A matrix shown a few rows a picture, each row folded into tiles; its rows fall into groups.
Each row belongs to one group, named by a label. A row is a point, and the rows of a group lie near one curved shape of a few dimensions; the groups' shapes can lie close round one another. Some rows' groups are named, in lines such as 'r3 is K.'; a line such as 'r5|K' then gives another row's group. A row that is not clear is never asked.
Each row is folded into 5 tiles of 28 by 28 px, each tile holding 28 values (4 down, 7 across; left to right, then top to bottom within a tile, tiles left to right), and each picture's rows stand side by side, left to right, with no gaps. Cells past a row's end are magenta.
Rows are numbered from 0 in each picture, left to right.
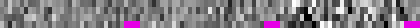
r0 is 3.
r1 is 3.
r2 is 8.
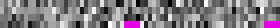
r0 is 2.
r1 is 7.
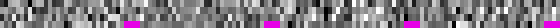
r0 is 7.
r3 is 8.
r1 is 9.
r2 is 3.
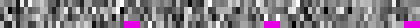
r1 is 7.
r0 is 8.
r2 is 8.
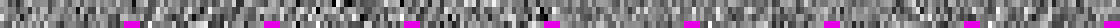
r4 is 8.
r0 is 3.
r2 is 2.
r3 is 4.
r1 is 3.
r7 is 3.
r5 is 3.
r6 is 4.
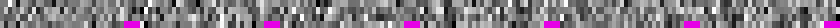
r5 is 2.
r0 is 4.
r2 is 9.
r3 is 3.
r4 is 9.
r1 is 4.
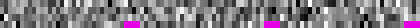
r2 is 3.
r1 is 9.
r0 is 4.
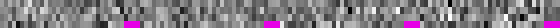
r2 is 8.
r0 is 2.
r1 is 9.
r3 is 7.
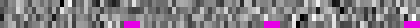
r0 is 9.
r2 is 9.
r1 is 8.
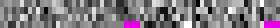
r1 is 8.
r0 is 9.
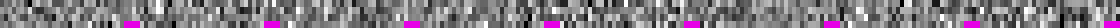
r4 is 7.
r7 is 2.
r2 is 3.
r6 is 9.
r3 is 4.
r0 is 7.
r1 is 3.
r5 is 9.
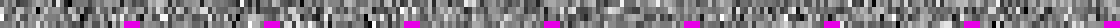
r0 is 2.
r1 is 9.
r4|9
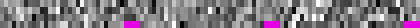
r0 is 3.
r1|3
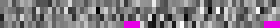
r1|8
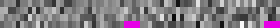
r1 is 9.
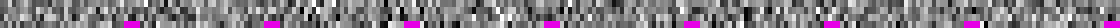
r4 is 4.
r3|4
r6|4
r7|4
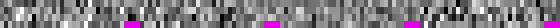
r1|4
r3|9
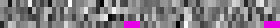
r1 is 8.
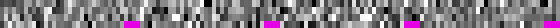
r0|8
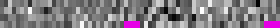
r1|9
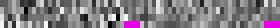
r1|3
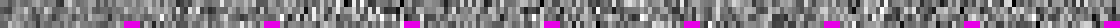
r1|9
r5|3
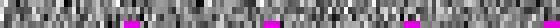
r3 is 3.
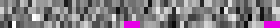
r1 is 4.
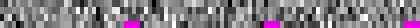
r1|3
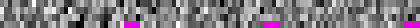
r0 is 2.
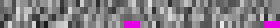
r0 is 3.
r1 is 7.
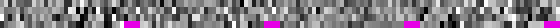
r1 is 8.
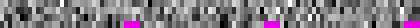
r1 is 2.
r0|9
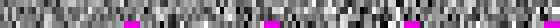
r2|2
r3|4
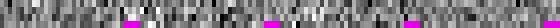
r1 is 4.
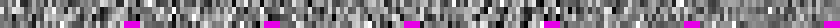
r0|2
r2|7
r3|2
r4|8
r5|3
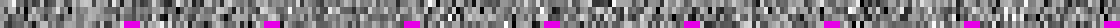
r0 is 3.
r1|7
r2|9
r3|4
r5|8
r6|8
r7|2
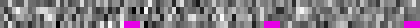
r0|9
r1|4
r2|3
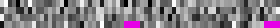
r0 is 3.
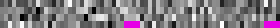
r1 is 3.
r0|7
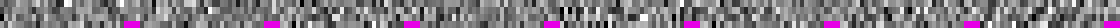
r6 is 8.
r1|3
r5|8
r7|3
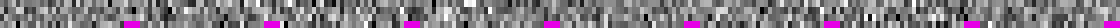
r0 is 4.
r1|3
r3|3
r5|9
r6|2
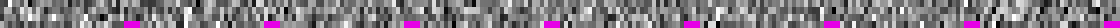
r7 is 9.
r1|8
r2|4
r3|3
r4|7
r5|9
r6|3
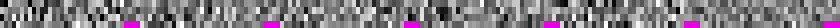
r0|7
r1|8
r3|9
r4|7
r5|8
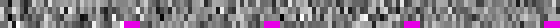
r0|2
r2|7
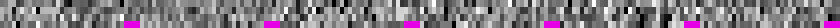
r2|4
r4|2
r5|4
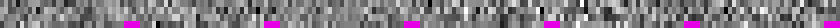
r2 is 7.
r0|4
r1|9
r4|9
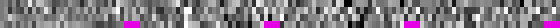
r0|8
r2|2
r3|8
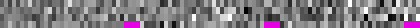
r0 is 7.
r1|4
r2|7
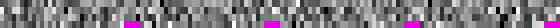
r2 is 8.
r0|2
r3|2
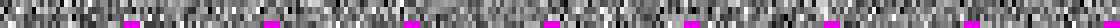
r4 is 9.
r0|4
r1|8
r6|4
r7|8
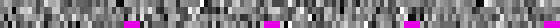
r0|7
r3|4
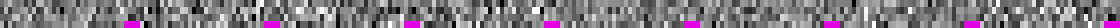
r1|8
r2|9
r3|8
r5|8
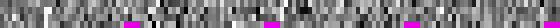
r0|8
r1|8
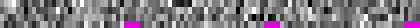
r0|3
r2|7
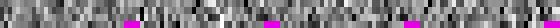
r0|4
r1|4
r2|4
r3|4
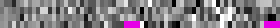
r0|3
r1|4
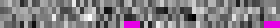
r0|4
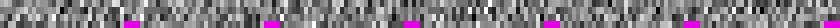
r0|9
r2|3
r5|4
